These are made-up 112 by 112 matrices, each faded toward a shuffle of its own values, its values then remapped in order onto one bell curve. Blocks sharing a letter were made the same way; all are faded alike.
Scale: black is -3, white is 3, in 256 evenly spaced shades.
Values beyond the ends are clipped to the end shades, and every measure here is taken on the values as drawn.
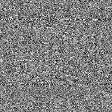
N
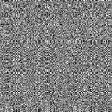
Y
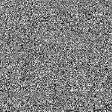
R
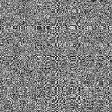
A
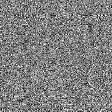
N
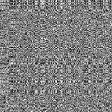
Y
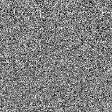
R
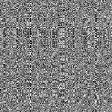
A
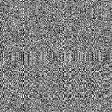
A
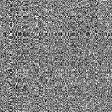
A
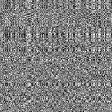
Y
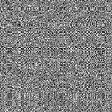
Y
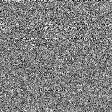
N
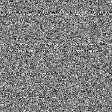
N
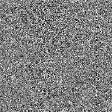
R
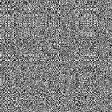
A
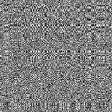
Y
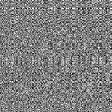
Y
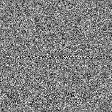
N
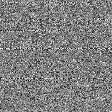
N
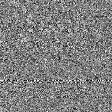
N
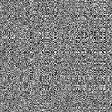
A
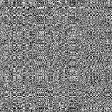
Y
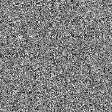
R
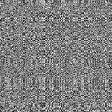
Y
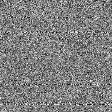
N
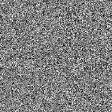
R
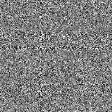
R
